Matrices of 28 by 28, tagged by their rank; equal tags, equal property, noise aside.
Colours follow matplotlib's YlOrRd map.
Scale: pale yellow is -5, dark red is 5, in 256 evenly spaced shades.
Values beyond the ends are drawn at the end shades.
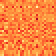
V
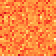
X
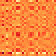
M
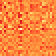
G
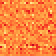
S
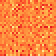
V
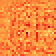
S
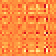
M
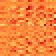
G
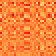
M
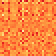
G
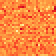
X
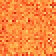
X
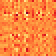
G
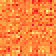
V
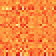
G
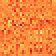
S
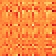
M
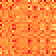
G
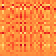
M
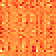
V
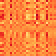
M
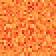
X
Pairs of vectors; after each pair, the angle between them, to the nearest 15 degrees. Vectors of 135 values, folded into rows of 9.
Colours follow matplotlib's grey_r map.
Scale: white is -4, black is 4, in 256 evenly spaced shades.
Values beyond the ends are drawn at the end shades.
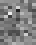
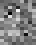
165 degrees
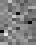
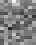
75 degrees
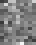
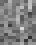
60 degrees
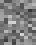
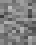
90 degrees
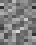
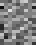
30 degrees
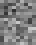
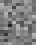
120 degrees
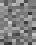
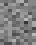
30 degrees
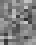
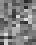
165 degrees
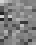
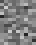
105 degrees
